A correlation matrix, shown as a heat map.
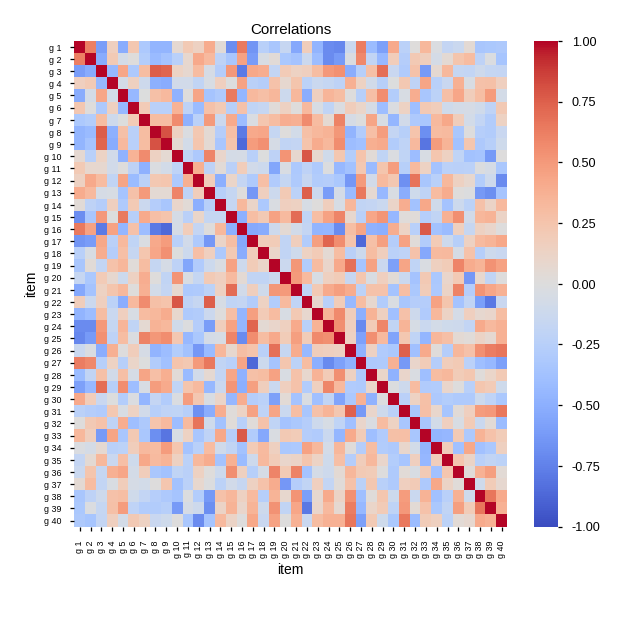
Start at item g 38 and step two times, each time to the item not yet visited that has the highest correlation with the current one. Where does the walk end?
g 26
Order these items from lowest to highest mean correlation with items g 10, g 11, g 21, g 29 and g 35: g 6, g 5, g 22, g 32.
g 6, g 32, g 22, g 5
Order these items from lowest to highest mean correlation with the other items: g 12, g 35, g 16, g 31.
g 16, g 12, g 31, g 35
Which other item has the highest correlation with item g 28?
g 25
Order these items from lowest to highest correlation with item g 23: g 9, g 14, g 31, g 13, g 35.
g 13, g 14, g 35, g 31, g 9
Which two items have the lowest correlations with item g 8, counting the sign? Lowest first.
g 16, g 33
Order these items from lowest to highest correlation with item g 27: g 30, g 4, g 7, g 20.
g 7, g 4, g 20, g 30
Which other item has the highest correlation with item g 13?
g 22
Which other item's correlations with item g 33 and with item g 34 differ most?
g 9
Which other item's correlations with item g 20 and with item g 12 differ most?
g 32
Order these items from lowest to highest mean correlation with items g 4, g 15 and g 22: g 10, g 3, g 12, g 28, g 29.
g 12, g 29, g 3, g 28, g 10
